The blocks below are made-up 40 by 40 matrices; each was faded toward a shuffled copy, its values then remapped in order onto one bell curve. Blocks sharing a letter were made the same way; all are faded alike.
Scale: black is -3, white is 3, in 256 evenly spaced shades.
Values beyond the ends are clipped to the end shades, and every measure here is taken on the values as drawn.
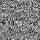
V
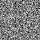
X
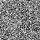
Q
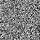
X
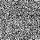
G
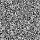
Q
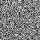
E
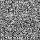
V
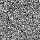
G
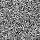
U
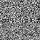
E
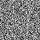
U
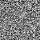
Q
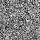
X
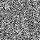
G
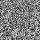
V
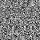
E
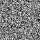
Q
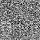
V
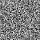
Q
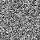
X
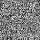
E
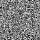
Q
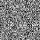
V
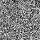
Q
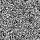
U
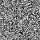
X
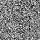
X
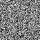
U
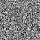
E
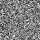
U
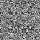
V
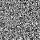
Q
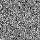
Q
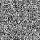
V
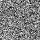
U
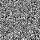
G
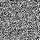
X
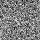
U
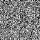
E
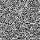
V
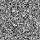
V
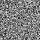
E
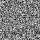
X
